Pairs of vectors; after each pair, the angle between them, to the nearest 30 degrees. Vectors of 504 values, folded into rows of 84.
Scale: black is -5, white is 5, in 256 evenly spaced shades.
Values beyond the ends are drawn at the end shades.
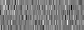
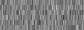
90 degrees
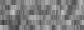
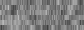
150 degrees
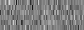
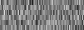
60 degrees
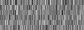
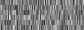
120 degrees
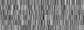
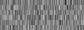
120 degrees
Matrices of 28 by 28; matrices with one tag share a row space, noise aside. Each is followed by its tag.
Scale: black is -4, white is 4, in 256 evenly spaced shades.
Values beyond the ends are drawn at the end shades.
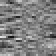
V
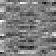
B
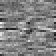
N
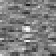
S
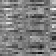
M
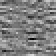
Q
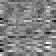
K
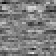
Q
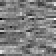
N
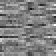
N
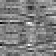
N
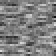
N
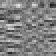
V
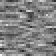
N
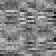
N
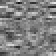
V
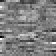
B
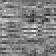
Q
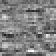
Q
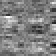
M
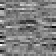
B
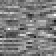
N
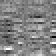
M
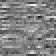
Q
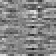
Q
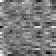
K
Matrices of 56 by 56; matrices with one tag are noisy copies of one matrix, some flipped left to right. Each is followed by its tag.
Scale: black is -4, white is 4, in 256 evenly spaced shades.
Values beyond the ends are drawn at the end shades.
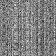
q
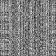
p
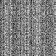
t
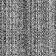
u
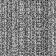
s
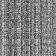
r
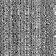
t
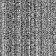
r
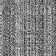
t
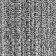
r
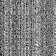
t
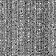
s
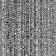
r
